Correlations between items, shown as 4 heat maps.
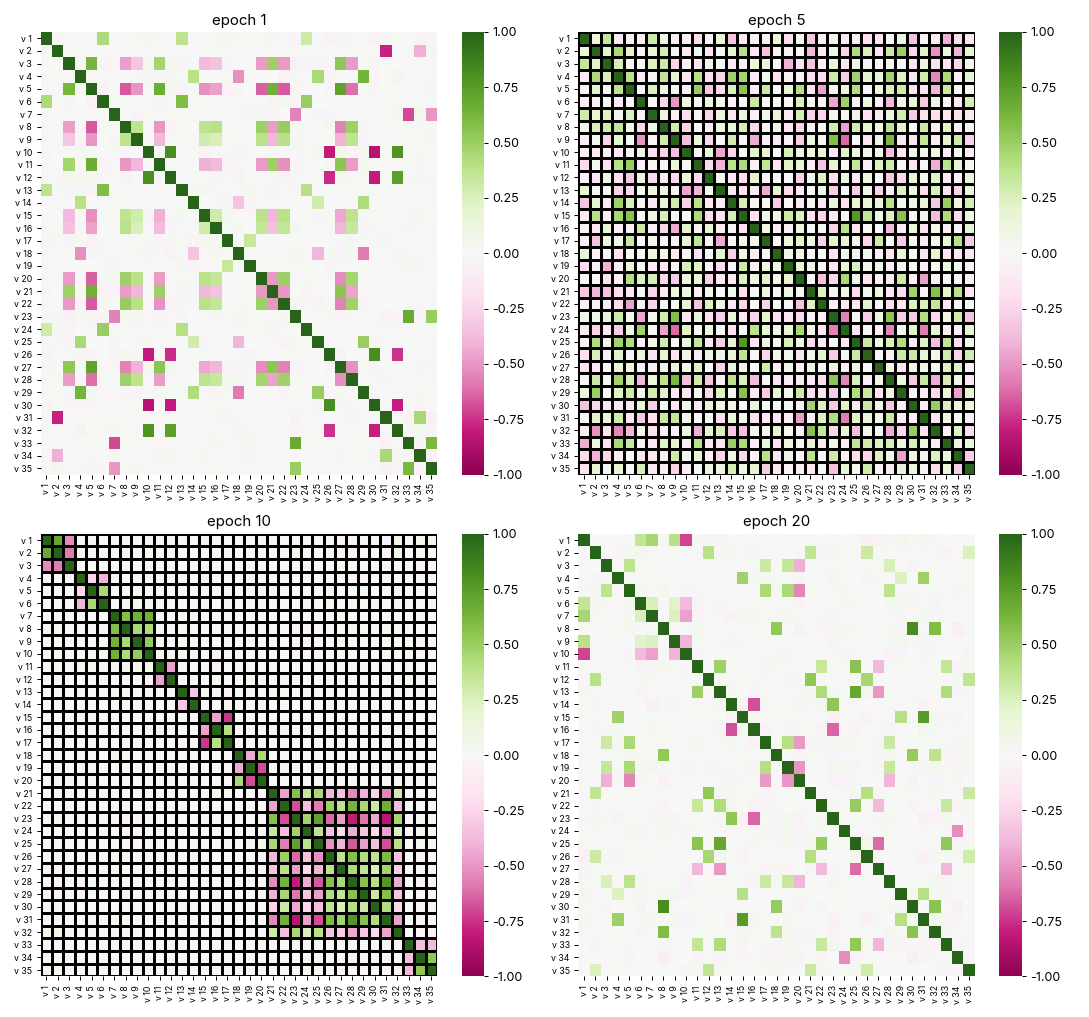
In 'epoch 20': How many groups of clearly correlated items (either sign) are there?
8
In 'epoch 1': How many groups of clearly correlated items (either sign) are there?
7
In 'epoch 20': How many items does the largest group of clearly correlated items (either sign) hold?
6
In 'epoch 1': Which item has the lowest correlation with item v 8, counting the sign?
v 5
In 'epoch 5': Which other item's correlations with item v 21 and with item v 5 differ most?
v 32
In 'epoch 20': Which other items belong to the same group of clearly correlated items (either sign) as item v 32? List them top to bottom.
v 8, v 18, v 30
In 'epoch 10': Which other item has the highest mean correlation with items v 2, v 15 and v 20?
v 1
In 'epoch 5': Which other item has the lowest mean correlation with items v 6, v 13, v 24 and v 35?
v 23
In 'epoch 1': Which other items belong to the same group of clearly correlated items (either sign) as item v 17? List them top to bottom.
v 19
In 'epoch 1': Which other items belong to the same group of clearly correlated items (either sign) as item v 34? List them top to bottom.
v 2, v 31
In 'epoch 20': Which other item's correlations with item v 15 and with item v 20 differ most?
v 31
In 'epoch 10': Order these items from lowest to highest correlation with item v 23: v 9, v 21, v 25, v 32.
v 9, v 32, v 21, v 25
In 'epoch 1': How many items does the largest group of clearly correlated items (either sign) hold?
12
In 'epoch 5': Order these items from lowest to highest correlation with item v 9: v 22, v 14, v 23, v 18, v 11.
v 18, v 22, v 11, v 14, v 23
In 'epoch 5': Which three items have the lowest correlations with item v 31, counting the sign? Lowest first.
v 24, v 20, v 6
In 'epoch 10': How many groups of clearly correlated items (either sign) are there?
9
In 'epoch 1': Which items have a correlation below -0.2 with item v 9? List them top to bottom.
v 3, v 5, v 11, v 21, v 27
